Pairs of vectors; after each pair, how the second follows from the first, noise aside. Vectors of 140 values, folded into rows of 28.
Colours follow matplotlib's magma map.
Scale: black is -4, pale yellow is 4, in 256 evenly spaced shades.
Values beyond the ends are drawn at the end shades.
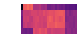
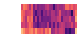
reversed, negated.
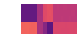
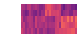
reversed, negated, shrunk.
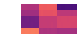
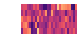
sign-scrambled.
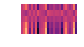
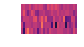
wrapped around, partly zeroed.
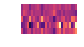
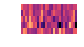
sign-scrambled.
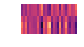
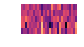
sign-scrambled.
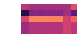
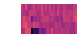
wrapped around, partly zeroed.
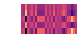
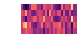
reversed, negated.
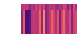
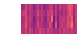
reversed, negated, shrunk.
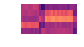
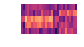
reversed.
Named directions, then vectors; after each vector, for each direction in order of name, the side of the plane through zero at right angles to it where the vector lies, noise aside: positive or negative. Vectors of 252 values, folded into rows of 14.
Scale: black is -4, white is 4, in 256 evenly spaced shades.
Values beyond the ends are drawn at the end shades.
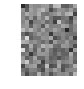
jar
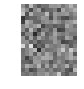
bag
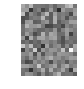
positive, negative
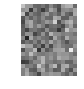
positive, negative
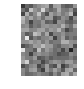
negative, positive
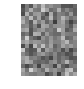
negative, positive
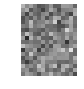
positive, negative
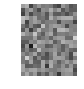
negative, negative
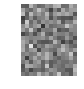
positive, positive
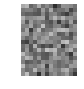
negative, negative
